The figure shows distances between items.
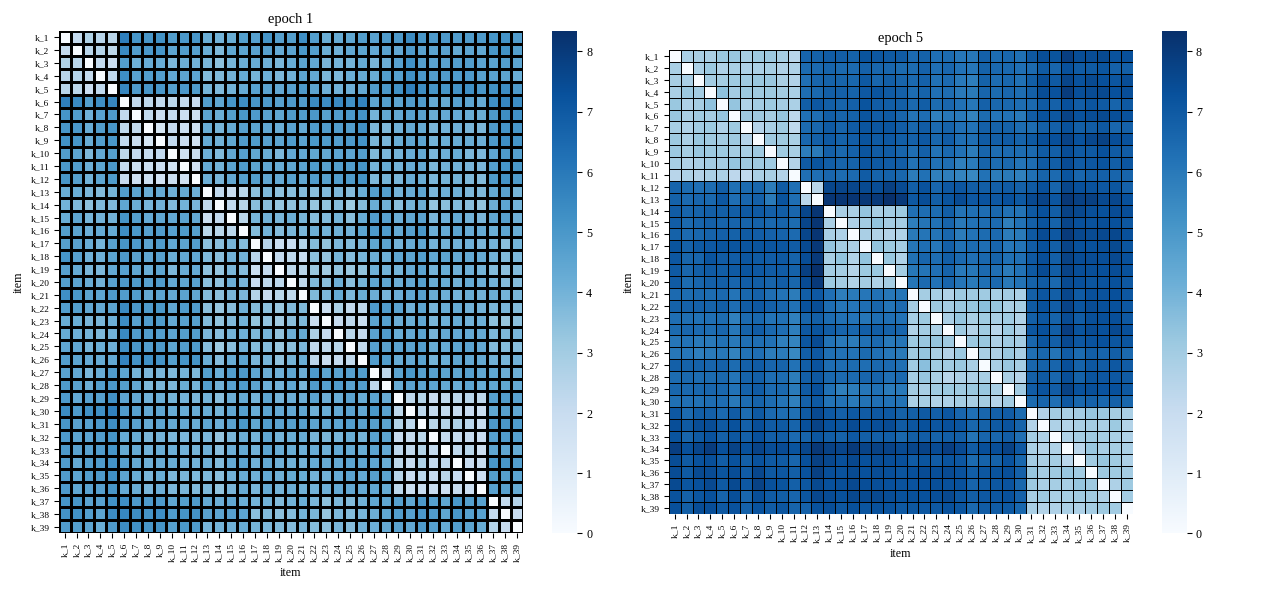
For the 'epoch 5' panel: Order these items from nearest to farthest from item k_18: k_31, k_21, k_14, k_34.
k_14, k_21, k_31, k_34
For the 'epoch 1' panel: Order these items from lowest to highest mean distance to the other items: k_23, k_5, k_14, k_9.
k_14, k_23, k_9, k_5
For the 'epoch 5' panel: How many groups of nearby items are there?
5
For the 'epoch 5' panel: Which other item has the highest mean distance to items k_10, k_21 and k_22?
k_34
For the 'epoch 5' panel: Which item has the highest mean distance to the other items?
k_13
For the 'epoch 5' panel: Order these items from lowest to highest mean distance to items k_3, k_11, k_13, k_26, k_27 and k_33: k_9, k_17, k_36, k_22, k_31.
k_9, k_22, k_31, k_36, k_17
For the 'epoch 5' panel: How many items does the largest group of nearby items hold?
11
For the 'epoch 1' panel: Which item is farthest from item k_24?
k_6
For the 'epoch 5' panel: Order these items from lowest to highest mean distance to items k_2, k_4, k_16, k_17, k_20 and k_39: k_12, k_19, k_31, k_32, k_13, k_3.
k_19, k_3, k_31, k_32, k_12, k_13
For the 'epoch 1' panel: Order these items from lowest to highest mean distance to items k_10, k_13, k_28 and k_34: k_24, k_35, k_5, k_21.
k_35, k_21, k_24, k_5
